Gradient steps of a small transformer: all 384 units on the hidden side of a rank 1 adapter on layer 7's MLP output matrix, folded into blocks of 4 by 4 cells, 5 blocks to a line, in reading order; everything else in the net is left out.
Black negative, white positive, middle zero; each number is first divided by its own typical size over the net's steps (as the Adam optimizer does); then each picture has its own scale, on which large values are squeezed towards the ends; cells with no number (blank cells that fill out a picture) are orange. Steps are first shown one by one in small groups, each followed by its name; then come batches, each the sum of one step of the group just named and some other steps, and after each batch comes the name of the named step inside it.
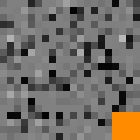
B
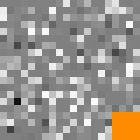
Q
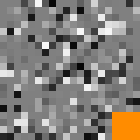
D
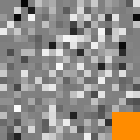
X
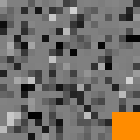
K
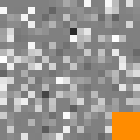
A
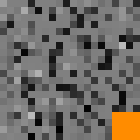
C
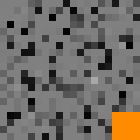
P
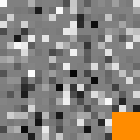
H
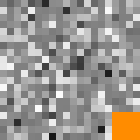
A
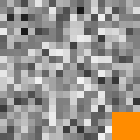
D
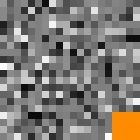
K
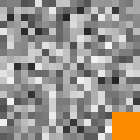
D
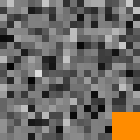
C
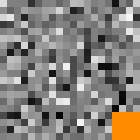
B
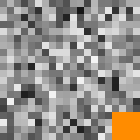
D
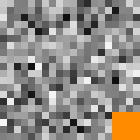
H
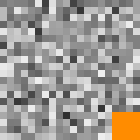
Q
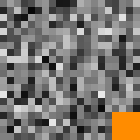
X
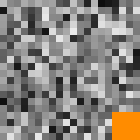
H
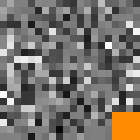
C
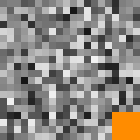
B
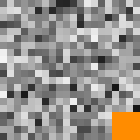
A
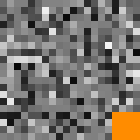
B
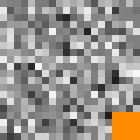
A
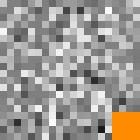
H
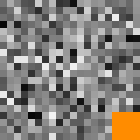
K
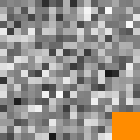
Q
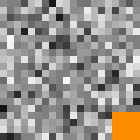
D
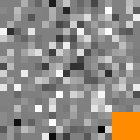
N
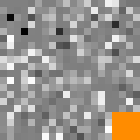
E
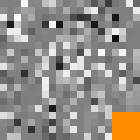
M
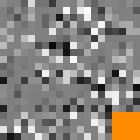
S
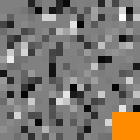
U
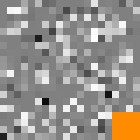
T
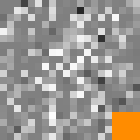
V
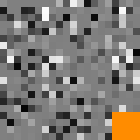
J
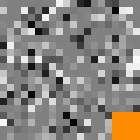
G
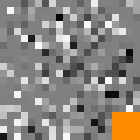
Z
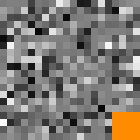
G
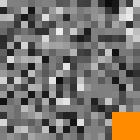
G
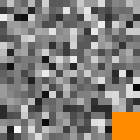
S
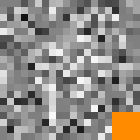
V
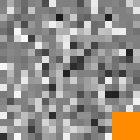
Z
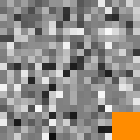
N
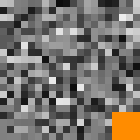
U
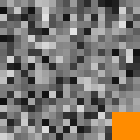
J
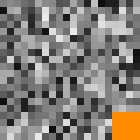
J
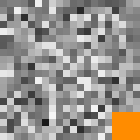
V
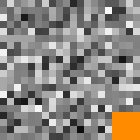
N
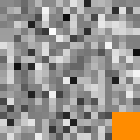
J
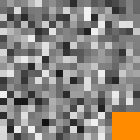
S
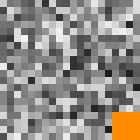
Z
